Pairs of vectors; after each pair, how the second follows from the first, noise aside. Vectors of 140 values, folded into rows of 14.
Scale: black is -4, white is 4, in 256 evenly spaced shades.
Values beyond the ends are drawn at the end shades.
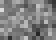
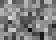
wrapped around.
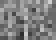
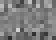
wrapped around, negated, partly zeroed.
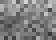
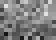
reversed, negated.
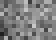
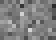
reversed, partly zeroed.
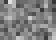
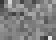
reversed, negated, partly zeroed.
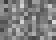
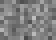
reversed, shrunk.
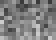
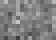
reversed, shrunk.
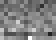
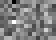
shuffled.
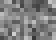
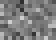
reversed, partly zeroed.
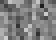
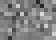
wrapped around, negated, partly zeroed.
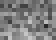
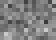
wrapped around, negated, partly zeroed.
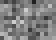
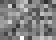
reversed, negated.
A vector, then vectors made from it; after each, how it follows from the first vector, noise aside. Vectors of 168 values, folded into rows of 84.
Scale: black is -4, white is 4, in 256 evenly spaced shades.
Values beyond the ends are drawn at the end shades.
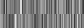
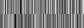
negated.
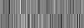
reversed, partly zeroed.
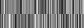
negated.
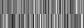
wrapped around.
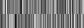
negated.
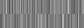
reversed, shrunk.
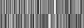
wrapped around.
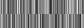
wrapped around, negated.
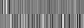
reversed, partly zeroed.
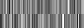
reversed.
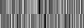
wrapped around, negated.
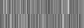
reversed, shrunk.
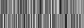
wrapped around, negated.
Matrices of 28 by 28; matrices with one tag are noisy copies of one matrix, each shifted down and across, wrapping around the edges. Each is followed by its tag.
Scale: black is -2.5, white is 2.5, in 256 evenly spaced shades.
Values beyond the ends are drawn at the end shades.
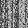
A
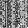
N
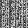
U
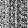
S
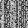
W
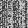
W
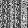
A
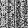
N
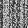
A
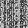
W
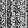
N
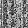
N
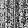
N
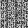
U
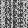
S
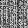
U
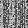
W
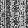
N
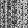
S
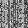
W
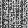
U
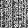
U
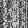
N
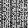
U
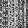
S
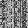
N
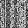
N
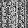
N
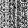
S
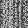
S
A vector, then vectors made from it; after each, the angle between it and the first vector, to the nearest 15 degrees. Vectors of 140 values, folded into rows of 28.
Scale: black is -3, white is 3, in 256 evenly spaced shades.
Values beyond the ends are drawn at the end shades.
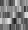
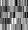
135 degrees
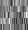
60 degrees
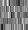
105 degrees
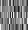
90 degrees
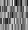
120 degrees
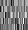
75 degrees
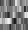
15 degrees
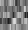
165 degrees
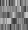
30 degrees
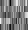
45 degrees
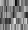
150 degrees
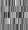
60 degrees
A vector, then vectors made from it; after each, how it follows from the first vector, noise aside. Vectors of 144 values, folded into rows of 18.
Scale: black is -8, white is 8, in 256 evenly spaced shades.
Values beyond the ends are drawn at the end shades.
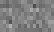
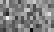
wrapped around, scaled up.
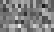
reversed, negated, scaled up.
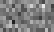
wrapped around, scaled up.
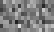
reversed, negated, scaled up.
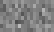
reversed, negated.
